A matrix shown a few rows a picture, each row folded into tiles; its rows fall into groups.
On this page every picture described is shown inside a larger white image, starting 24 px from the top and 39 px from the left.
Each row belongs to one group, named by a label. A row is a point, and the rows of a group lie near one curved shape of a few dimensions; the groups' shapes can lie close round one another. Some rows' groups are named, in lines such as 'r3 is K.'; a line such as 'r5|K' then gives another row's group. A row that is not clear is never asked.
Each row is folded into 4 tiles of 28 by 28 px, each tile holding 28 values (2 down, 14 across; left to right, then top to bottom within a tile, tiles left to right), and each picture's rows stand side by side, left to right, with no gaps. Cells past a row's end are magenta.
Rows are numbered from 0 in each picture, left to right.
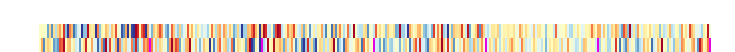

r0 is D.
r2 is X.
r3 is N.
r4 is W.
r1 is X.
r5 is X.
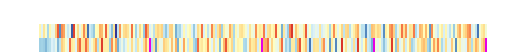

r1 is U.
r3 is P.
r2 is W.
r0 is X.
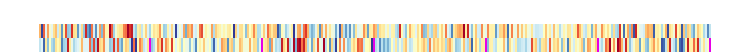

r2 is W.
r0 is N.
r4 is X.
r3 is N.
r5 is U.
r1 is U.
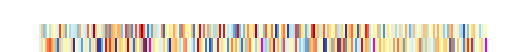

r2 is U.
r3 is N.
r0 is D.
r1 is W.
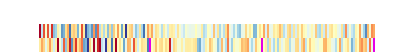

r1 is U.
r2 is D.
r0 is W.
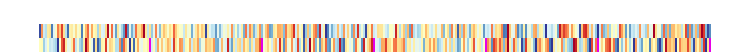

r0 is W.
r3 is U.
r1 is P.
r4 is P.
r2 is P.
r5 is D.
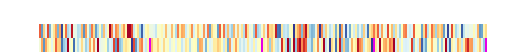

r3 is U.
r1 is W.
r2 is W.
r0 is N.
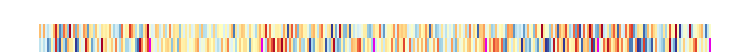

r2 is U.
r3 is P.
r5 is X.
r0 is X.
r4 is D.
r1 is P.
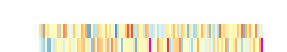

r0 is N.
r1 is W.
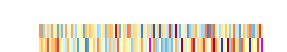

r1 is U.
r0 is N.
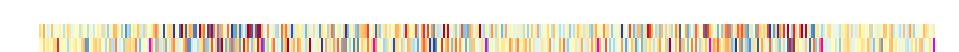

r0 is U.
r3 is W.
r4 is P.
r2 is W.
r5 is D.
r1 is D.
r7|X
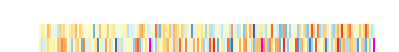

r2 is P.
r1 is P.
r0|X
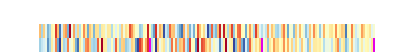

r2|U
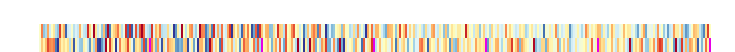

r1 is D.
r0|D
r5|U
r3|X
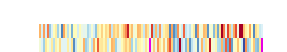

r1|N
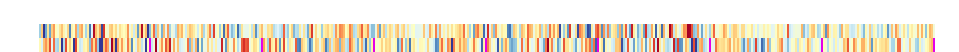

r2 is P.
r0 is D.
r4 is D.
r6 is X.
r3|D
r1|U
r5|N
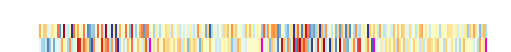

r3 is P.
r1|P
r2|W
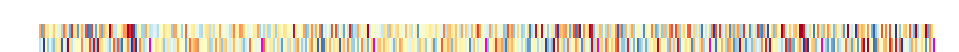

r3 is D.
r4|D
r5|N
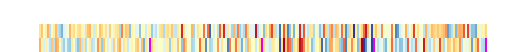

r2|X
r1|W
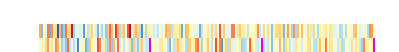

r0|N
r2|X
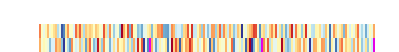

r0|D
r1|X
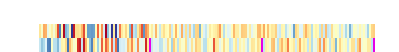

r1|X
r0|N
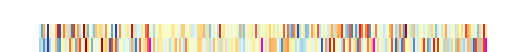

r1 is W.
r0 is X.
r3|X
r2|D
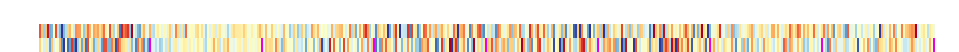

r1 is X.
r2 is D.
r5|D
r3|U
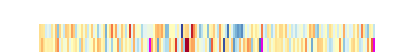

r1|W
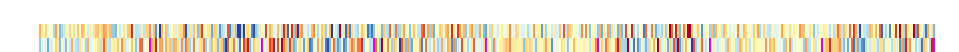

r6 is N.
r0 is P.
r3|P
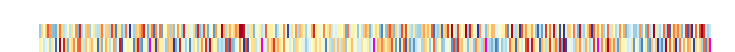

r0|X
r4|N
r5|D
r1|N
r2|U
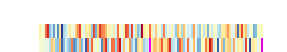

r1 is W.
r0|P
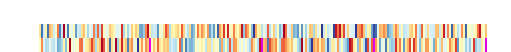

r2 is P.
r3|X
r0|U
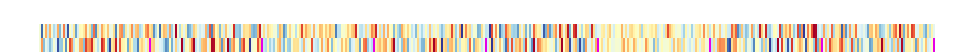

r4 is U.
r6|D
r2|P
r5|W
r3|W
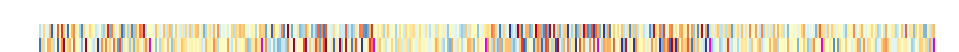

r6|P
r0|W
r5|D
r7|D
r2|U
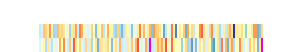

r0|W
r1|U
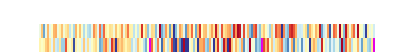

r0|D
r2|W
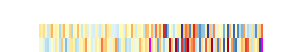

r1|W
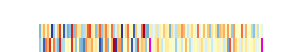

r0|U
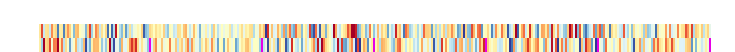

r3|D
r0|U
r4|D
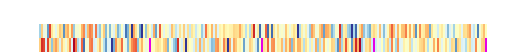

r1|D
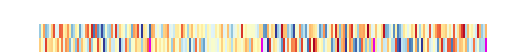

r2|U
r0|P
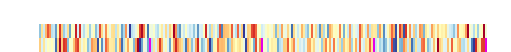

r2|D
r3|X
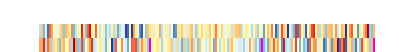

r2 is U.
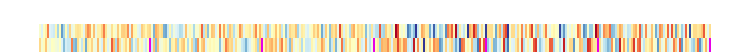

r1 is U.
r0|P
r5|X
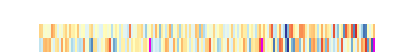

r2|D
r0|X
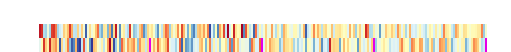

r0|X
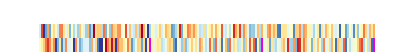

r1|D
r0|D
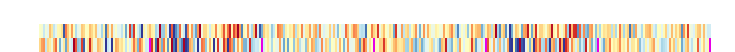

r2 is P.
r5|U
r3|X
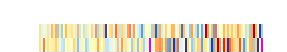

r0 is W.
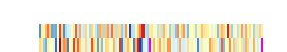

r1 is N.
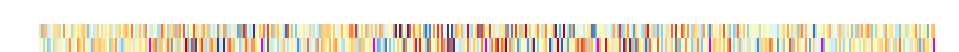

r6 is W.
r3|N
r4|U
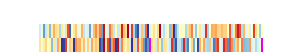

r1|P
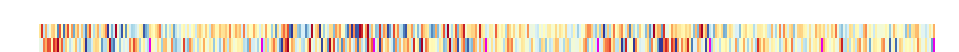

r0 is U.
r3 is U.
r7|W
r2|D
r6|U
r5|D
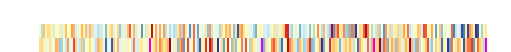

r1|W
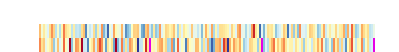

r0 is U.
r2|U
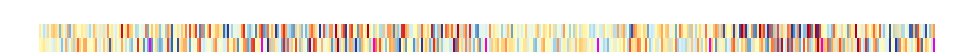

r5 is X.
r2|U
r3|W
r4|U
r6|D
